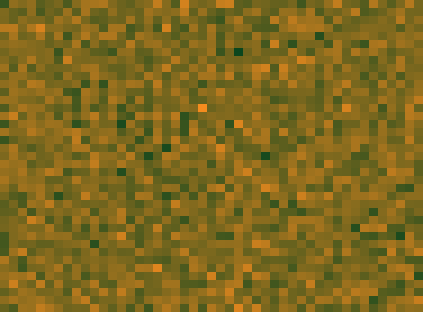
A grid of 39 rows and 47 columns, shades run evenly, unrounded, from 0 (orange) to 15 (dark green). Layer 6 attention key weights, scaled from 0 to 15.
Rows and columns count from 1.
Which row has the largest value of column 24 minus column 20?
26
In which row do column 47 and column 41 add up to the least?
38
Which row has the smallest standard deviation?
33
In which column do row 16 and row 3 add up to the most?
14
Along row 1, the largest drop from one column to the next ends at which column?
21
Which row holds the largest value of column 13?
7
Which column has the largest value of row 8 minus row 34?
18
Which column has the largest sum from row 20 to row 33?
19
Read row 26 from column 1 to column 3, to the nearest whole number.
10 8 11
